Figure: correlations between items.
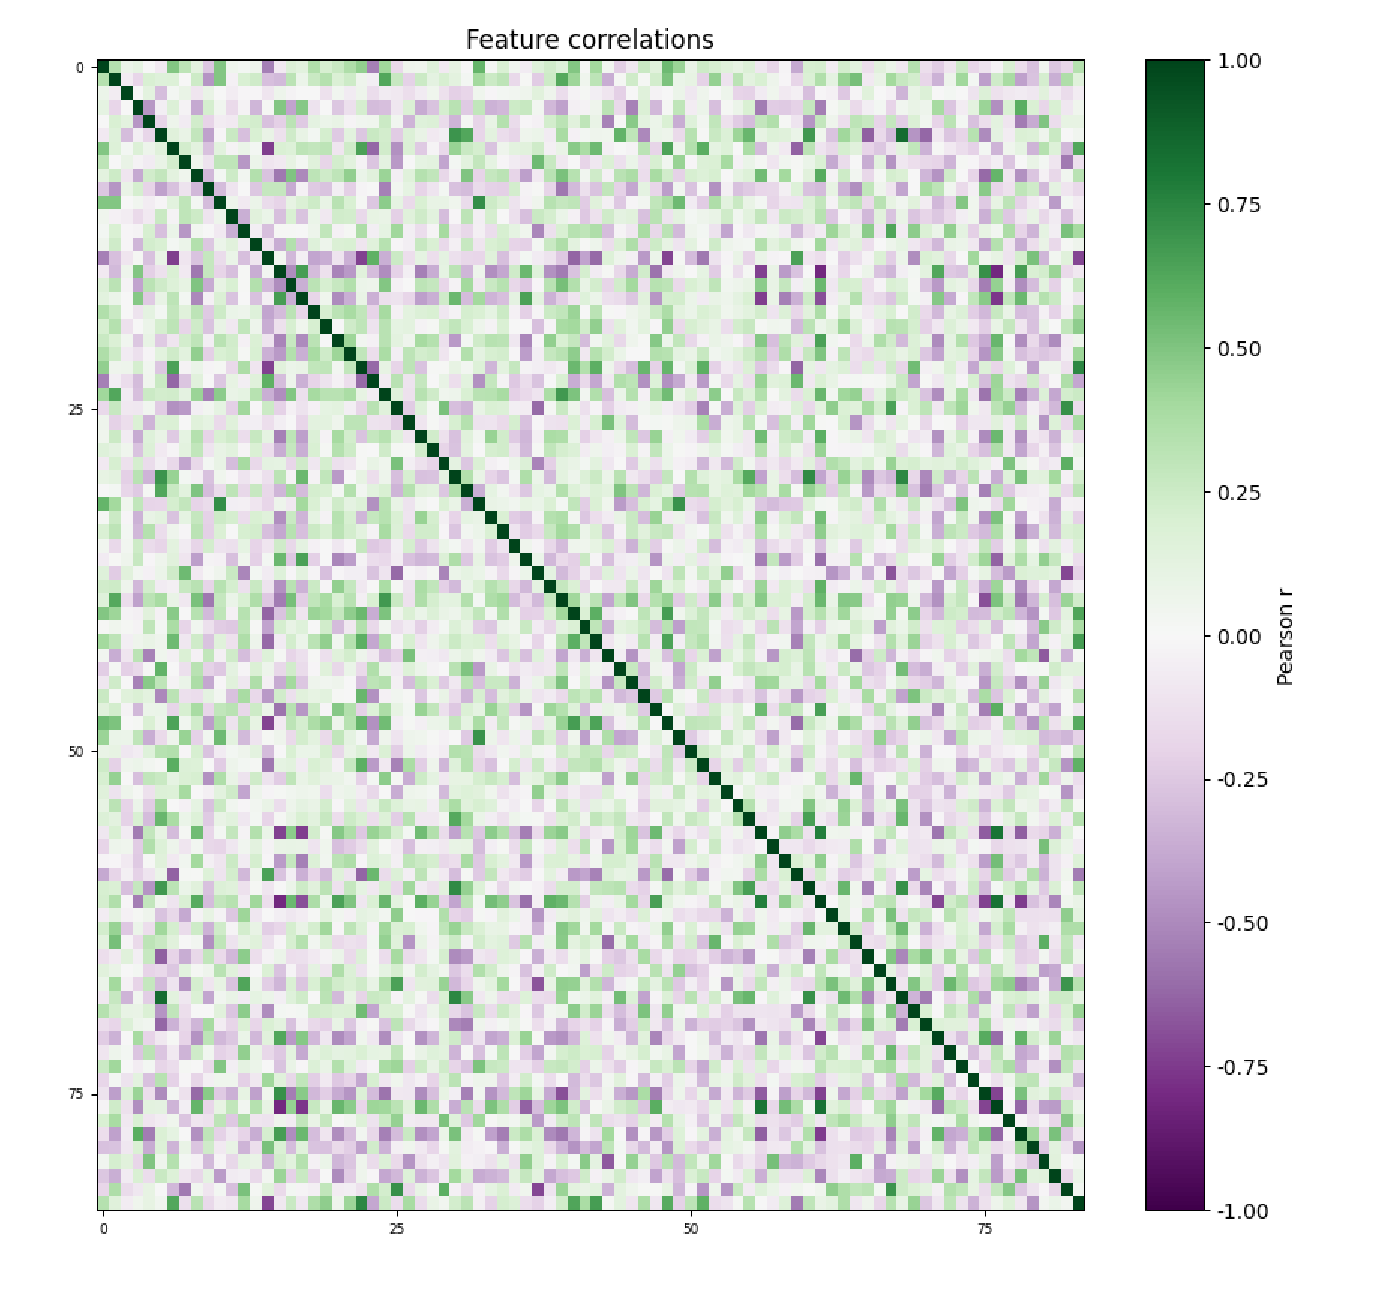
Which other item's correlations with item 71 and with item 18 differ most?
61
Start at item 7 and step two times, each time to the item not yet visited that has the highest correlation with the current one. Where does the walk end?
53
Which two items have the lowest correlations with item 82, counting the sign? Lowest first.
37, 7
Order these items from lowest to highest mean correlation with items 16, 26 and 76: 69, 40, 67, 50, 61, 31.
69, 50, 67, 40, 31, 61
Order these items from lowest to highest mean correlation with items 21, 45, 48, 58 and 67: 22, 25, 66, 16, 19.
66, 25, 22, 19, 16
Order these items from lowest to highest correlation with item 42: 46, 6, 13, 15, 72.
15, 13, 72, 46, 6
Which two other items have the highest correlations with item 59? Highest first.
14, 23
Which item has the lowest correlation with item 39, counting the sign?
75
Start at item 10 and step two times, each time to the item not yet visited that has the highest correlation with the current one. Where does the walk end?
49
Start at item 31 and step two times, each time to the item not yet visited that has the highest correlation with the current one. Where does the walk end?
68
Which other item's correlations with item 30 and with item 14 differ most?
6
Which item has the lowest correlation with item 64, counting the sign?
43
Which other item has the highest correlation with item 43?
26
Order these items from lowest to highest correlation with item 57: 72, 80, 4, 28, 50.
28, 72, 50, 4, 80
